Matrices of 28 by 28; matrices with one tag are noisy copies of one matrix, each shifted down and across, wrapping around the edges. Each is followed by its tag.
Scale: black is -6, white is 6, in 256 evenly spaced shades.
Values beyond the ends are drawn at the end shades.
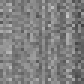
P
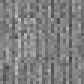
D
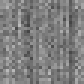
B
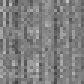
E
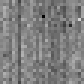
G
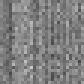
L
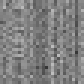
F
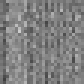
L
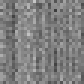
L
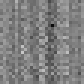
P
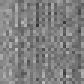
L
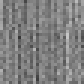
D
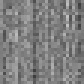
E
